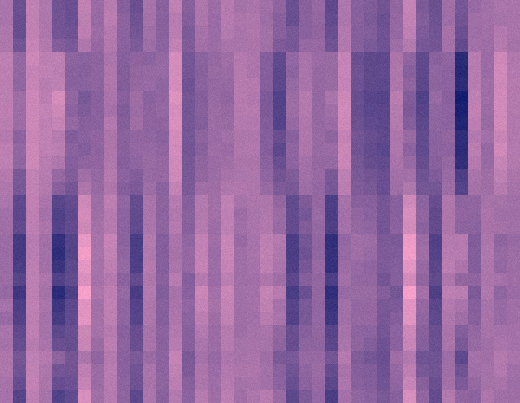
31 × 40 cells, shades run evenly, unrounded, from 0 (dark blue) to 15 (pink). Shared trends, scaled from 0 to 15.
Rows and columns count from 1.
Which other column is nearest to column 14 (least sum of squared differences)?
3
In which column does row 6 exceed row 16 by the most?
5
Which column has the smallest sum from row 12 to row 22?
26
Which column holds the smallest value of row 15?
36
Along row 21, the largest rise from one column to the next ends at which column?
7
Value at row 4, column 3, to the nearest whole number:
12
